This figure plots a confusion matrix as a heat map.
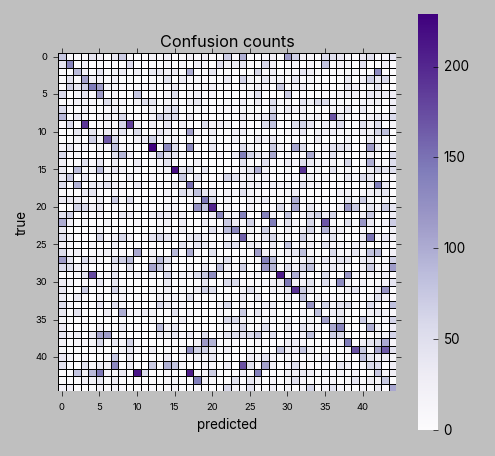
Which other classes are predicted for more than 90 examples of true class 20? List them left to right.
18, 31, 38
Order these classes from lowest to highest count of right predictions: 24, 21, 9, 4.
21, 4, 24, 9
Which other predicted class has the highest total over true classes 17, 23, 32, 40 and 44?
42
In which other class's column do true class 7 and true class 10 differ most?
17
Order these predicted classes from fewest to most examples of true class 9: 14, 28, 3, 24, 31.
24, 14, 31, 28, 3
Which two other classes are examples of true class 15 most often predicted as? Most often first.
32, 26
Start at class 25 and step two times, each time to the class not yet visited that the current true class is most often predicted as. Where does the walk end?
37
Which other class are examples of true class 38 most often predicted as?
19
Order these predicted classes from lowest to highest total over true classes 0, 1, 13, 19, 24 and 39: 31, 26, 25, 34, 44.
34, 26, 25, 44, 31
